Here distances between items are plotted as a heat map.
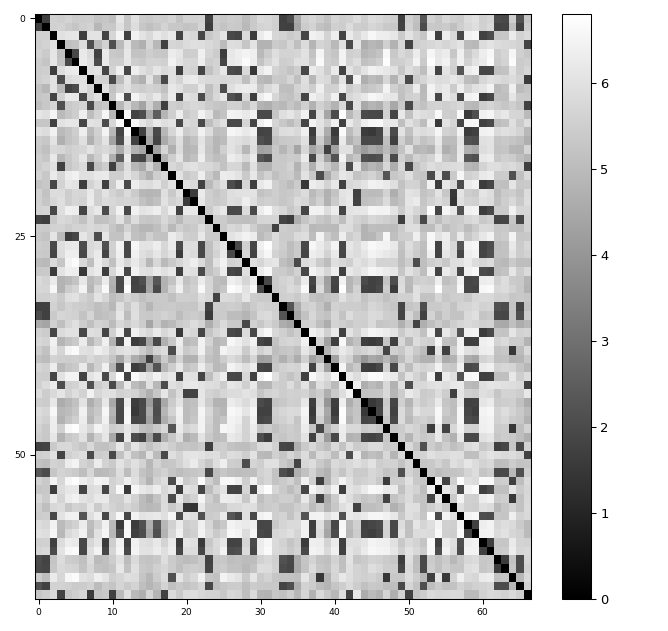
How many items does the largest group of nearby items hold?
15
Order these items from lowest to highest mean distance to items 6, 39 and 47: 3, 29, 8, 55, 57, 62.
55, 29, 57, 62, 3, 8
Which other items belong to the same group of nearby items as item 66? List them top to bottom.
3, 7, 10, 17, 42, 50
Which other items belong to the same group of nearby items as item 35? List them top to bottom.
28, 51
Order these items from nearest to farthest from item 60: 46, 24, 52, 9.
9, 52, 24, 46
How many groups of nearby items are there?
10
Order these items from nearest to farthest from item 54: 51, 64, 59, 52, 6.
6, 52, 51, 64, 59
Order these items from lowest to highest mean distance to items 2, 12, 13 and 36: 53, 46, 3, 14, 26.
26, 14, 46, 3, 53
